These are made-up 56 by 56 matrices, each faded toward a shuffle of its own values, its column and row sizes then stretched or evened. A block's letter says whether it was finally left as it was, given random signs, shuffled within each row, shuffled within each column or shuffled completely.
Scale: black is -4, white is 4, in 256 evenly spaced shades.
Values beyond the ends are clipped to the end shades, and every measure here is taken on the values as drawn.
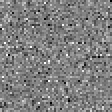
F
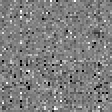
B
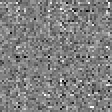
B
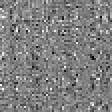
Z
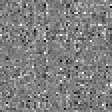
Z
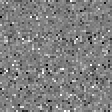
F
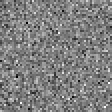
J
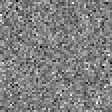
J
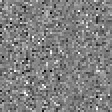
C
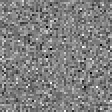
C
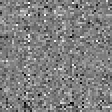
B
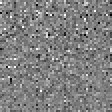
B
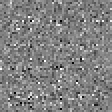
B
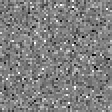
J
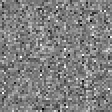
C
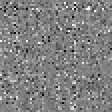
B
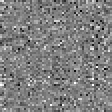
Z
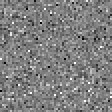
J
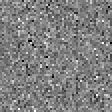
C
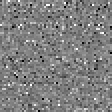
F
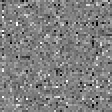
B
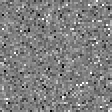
J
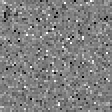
J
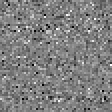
F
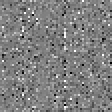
C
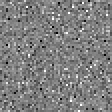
J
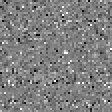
F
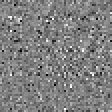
Z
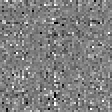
Z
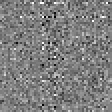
B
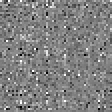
B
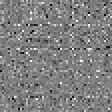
Z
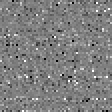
F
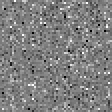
C
